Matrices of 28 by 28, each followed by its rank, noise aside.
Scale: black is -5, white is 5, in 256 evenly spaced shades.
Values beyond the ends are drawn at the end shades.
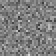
seven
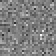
seven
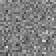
eight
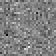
seven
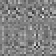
five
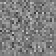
six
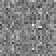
five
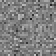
eight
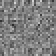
five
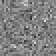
six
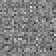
seven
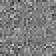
seven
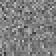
eight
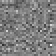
five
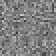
six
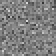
eight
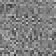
five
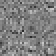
six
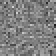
seven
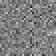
five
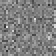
seven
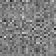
five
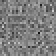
seven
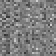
five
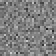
eight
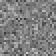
eight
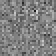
seven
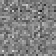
seven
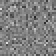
six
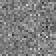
eight
